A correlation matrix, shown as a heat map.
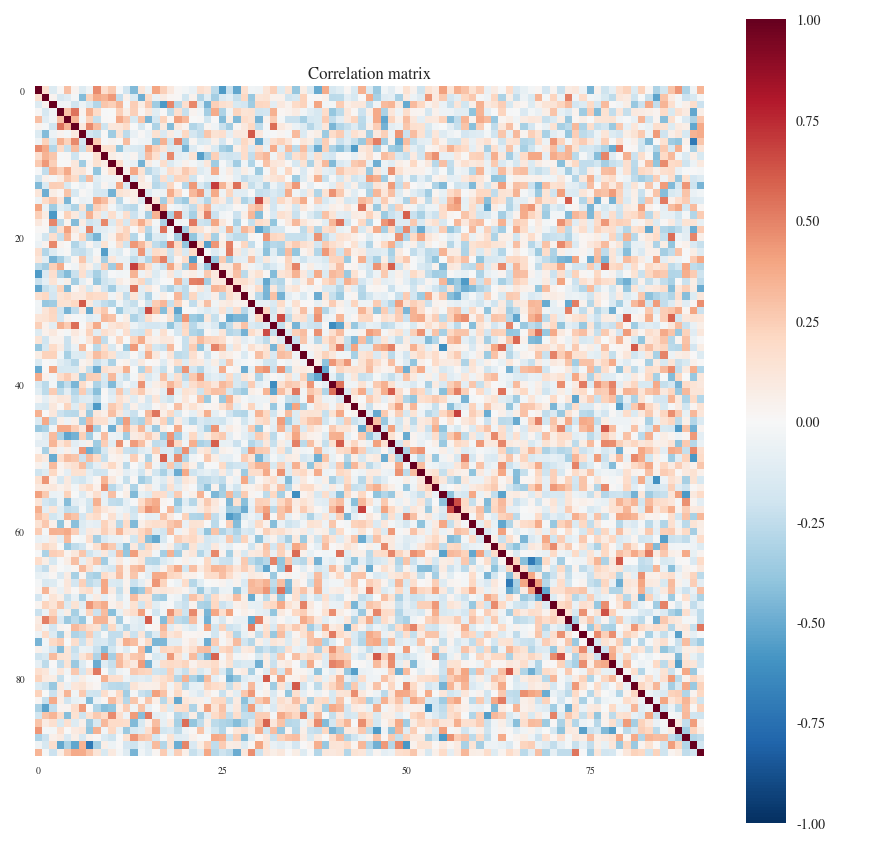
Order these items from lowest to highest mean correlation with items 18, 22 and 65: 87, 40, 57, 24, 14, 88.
87, 88, 57, 24, 40, 14
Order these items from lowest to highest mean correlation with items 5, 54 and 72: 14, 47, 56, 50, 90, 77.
50, 14, 47, 56, 90, 77
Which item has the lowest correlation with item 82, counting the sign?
69
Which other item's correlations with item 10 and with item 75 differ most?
46
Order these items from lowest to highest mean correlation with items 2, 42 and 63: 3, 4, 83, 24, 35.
4, 3, 35, 24, 83
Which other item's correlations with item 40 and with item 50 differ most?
47
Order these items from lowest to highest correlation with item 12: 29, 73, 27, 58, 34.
73, 29, 27, 34, 58
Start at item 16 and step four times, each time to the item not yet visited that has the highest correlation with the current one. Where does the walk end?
88
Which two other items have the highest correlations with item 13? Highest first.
24, 27
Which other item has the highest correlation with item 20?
86
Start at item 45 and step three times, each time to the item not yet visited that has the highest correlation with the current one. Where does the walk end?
31
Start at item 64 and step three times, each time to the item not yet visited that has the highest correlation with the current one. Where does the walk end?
0
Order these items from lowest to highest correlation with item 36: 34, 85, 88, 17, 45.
17, 88, 45, 34, 85
